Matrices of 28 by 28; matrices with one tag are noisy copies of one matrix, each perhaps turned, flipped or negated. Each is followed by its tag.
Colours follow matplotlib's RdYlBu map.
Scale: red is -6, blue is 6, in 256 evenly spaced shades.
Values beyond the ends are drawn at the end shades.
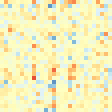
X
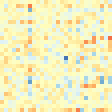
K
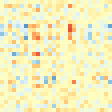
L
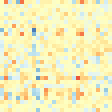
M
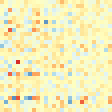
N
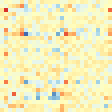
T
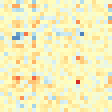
M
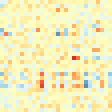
L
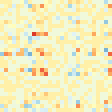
X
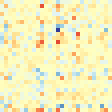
X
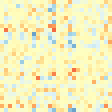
X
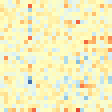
K
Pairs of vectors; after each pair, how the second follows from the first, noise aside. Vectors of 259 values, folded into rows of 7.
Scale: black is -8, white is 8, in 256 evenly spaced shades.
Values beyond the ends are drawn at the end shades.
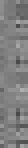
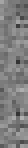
copied.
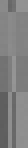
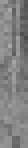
reversed.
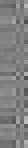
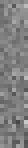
sign-scrambled.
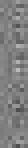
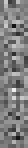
wrapped around, scaled up.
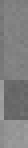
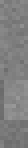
negated, shrunk.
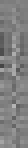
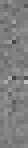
reversed, negated, partly zeroed.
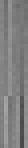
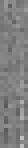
negated, partly zeroed.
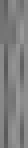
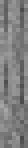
reversed.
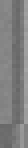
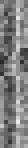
wrapped around, scaled up.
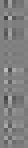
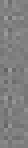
negated, shrunk.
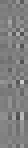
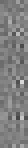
copied.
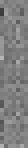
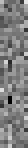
wrapped around, scaled up.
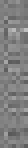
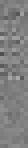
reversed, partly zeroed.
